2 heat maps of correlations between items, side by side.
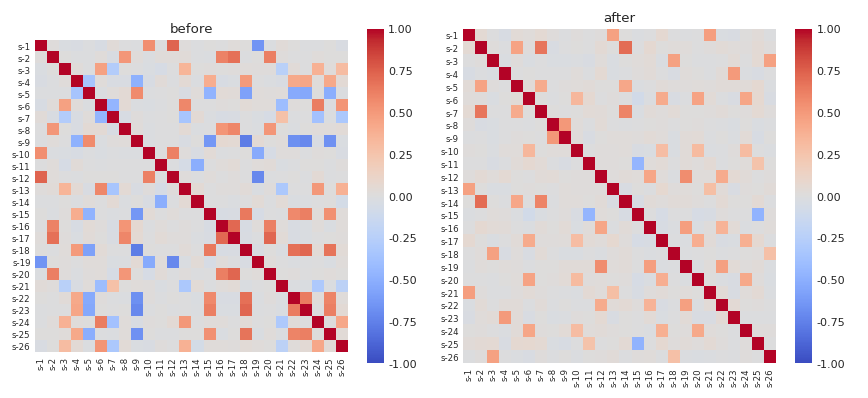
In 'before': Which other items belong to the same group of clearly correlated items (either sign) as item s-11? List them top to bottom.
s-14
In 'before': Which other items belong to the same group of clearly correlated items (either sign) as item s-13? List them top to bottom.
s-3, s-6, s-7, s-21, s-24, s-26
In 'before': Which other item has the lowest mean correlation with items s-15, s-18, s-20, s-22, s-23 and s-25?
s-9
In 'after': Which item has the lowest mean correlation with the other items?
s-15
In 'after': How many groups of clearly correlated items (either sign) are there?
8
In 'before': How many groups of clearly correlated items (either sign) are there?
5
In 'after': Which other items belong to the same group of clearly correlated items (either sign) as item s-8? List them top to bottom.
s-9
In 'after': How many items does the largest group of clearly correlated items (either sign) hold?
5
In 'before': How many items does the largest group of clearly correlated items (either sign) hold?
8
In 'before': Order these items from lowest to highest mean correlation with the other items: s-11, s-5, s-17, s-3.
s-5, s-11, s-3, s-17
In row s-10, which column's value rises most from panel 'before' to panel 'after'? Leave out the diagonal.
s-19
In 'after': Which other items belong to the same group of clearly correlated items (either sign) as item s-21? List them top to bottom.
s-1, s-13
